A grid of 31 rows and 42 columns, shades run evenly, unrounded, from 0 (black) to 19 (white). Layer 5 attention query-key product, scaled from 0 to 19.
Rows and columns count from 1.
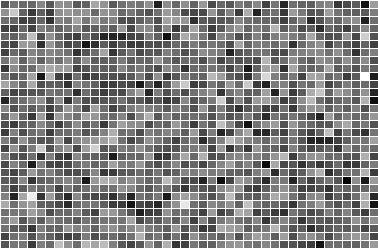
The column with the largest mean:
41
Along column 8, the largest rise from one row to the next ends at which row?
14
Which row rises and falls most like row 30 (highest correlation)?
12
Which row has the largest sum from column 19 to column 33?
26
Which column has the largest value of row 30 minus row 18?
35
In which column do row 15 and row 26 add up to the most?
21
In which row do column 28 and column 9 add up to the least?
9
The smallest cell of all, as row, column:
23, 39
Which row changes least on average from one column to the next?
24
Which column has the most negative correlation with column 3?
15
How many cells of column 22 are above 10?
5
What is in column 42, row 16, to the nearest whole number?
6
